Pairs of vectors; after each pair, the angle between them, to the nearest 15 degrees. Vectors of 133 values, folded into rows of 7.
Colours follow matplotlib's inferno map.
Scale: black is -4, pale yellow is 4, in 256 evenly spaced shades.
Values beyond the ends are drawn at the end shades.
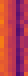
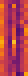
45 degrees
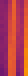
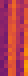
15 degrees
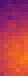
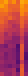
150 degrees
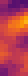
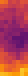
105 degrees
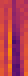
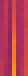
120 degrees
